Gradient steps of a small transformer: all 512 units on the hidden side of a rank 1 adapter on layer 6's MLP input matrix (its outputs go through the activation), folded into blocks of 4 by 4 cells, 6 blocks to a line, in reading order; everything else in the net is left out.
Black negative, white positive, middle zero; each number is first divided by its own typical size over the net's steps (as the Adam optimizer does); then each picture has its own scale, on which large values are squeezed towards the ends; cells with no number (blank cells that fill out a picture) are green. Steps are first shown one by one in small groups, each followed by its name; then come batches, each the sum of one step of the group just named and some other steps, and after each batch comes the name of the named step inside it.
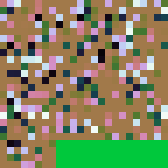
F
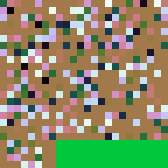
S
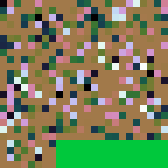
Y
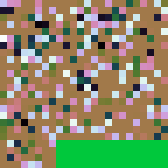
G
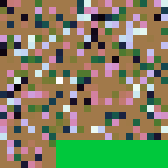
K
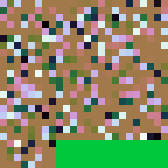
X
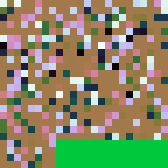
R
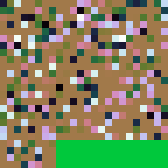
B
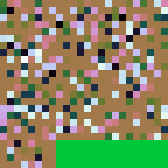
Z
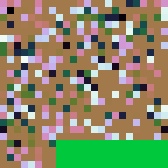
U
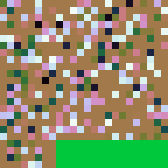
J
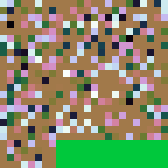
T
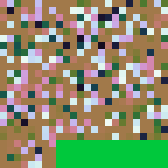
G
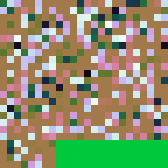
B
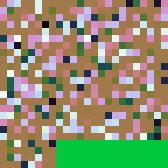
X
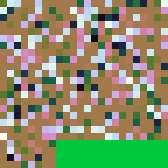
K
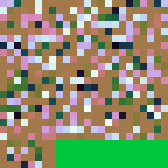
J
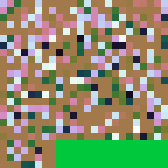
R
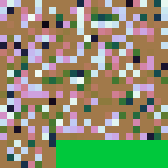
X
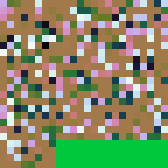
X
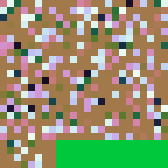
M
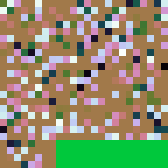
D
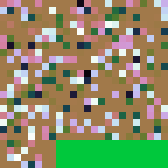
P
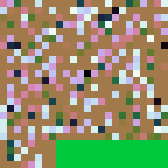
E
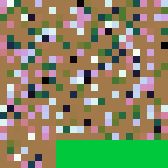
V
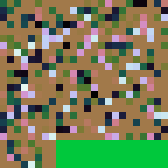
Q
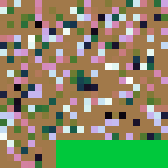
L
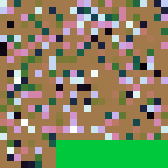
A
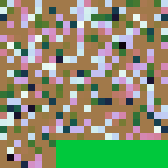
M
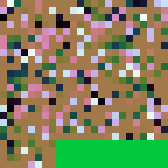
Q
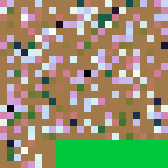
E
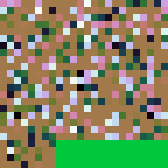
A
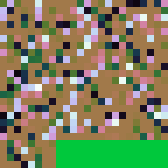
Q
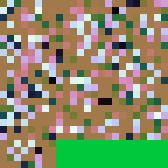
M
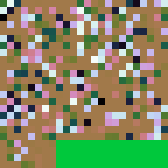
M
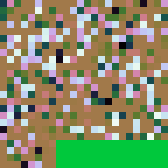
Q
